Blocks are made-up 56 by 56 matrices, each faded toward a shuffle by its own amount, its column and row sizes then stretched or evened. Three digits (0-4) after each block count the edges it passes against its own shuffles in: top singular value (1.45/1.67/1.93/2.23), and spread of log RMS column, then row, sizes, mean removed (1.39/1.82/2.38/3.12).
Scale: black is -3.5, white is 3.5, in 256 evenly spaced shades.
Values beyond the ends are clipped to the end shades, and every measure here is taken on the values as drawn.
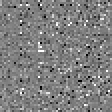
1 2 1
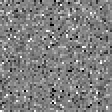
0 1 1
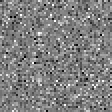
1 0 1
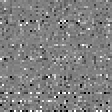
1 1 3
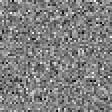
2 0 2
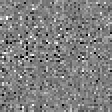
1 1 2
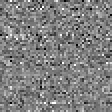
1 1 2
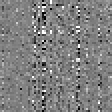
3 4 0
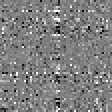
3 3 3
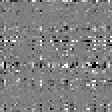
4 3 4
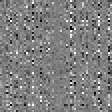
3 4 1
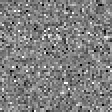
0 0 1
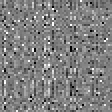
4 2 0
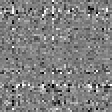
3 2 4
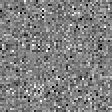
1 0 1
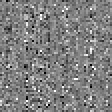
0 3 1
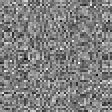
4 0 1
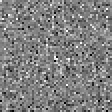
0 0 0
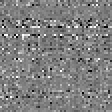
3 1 4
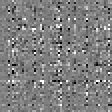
0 4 3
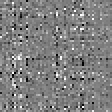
3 3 2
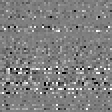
3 0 4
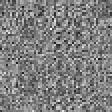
4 1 1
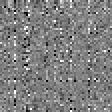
2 3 2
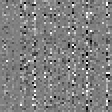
2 4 1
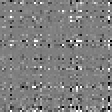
3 3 4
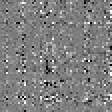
1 3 3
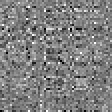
4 2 2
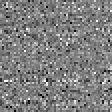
3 1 1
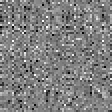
4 2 1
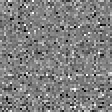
2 1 2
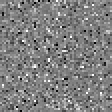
0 1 1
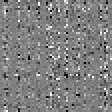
0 4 2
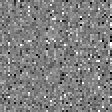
1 2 0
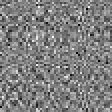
4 1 0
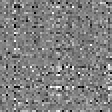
3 2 3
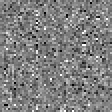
0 2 0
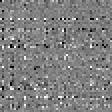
3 2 3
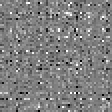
2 3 3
